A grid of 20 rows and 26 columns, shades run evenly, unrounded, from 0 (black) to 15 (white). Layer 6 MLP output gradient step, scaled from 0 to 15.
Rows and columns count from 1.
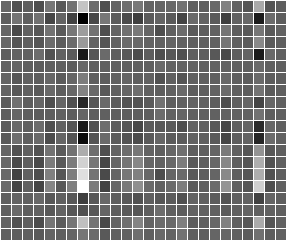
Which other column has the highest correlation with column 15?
19
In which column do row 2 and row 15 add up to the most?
8
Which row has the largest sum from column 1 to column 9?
16
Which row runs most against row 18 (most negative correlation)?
3
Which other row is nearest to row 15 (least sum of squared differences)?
14
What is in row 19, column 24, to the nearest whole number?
10
